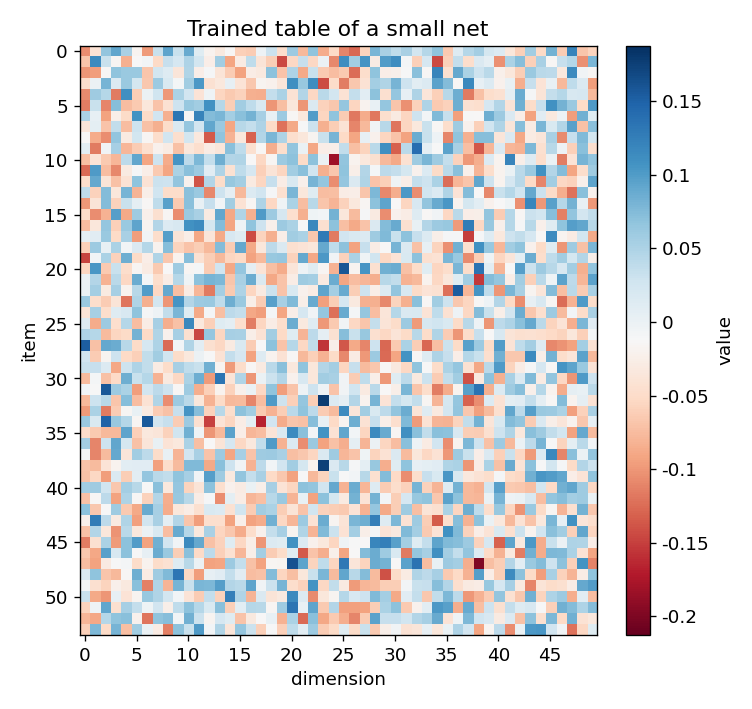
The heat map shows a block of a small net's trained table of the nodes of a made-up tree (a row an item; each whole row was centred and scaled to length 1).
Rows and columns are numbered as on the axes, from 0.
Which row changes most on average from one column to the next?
22
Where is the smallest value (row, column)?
47, 38
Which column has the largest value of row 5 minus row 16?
36
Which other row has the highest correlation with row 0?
52
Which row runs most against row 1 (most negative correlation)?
28
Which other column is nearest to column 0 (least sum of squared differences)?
40
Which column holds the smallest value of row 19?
0
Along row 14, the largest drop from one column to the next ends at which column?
44
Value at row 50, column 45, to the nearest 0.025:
0.05
